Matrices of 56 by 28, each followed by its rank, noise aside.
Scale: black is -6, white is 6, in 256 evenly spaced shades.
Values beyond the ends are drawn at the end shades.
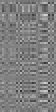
two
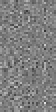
six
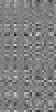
two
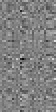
four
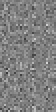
six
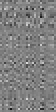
three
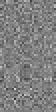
six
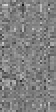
six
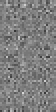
six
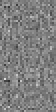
six
